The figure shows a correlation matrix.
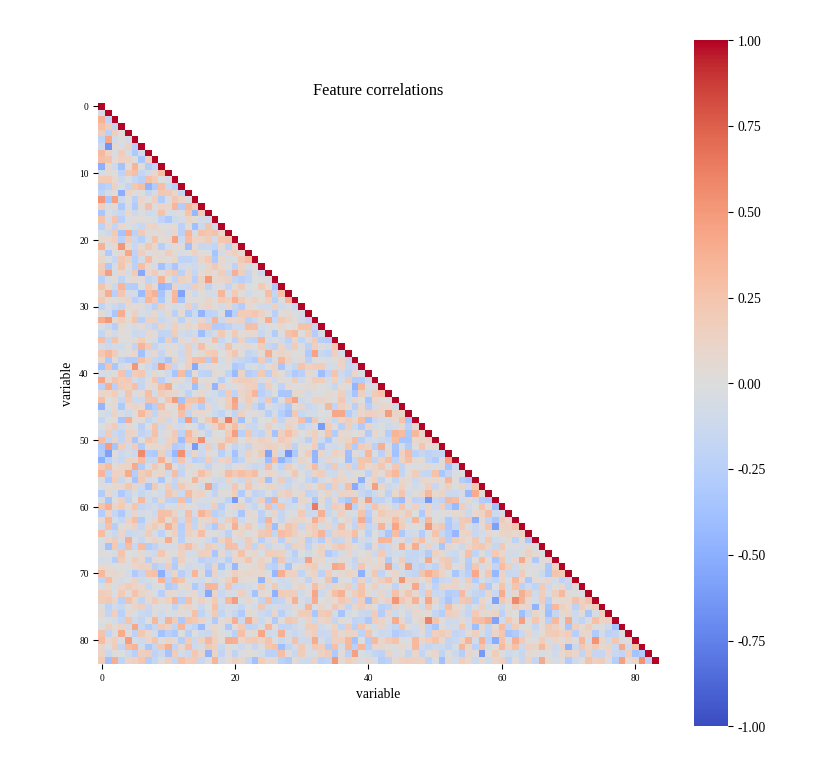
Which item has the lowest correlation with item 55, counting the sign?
58
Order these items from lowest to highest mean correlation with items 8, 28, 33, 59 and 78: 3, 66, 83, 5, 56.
56, 66, 83, 5, 3
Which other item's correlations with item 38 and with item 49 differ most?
59
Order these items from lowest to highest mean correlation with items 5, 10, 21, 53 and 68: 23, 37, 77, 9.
37, 23, 77, 9
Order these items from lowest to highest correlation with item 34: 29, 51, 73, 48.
51, 73, 48, 29
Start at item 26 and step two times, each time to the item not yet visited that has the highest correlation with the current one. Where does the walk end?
57
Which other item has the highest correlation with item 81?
83
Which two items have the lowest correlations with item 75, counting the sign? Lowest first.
65, 67
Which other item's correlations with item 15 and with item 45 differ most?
50
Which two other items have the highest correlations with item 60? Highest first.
32, 37
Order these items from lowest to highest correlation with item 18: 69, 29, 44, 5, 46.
69, 46, 5, 44, 29
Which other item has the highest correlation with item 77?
49
